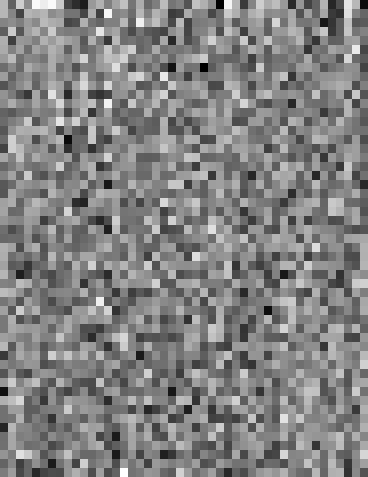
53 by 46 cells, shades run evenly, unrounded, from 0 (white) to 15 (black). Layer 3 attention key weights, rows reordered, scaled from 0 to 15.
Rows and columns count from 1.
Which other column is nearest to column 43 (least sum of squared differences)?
42
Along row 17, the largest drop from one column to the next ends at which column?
2
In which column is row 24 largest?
31
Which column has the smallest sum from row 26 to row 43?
46
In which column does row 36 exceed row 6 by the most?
45
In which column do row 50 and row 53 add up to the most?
29
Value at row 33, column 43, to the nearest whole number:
6
